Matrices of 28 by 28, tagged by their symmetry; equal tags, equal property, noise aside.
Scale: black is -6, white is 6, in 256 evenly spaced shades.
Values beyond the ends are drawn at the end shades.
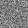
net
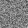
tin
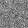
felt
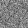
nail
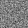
tin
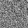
net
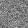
net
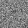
tin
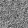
felt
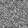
nail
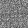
nail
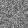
felt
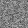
nail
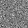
net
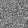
tin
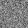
tin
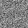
nail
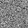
net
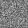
felt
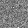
felt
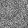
felt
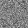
nail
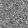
nail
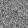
net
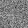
net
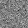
tin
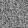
net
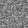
net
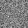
nail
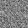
nail
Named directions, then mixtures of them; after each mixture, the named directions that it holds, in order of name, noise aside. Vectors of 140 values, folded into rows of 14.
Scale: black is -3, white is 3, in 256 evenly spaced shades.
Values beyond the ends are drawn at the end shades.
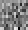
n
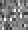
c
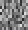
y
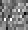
c, y.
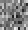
n, y.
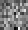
n.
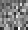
n.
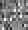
c.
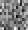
n, y.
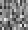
c, y.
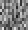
c, n, y.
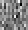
c, n, y.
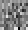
n.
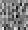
n, y.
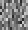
y.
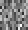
n, y.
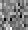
c.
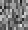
y.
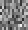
y.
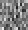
c, n, y.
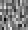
c, y.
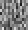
c, n, y.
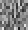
c, n, y.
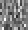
c, n, y.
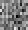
n, y.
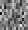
y.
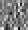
c, n.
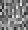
n, y.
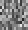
y.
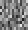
y.
